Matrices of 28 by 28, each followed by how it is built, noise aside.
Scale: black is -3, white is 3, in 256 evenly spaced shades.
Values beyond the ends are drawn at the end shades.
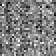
blocks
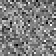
Toeplitz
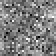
smooth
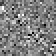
block diagonal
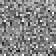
repeating columns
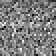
repeating columns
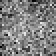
smooth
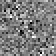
block diagonal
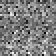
repeating columns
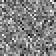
Toeplitz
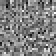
blocks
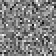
repeating columns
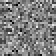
blocks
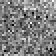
smooth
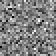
repeating columns
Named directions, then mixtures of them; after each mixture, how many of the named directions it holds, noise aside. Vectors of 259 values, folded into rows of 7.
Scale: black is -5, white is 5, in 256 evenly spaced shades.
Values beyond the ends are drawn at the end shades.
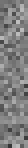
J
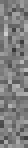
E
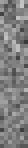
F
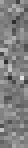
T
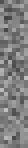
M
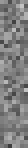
four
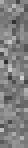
one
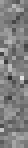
one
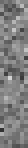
three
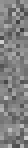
one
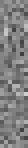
one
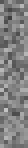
one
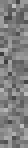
three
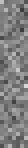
two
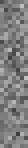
three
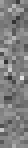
one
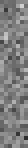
four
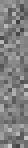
one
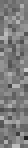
two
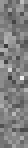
two
